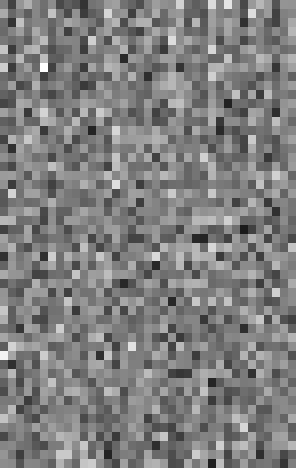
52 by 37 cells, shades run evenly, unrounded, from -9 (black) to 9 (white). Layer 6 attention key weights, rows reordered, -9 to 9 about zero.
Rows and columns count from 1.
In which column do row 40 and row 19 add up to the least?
13
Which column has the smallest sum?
31
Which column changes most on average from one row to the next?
1
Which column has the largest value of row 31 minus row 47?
14
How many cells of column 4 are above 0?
26
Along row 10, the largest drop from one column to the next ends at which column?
3
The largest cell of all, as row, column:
8, 6
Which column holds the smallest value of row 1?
11
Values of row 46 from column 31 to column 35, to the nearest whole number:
-1 2 -3 -3 0
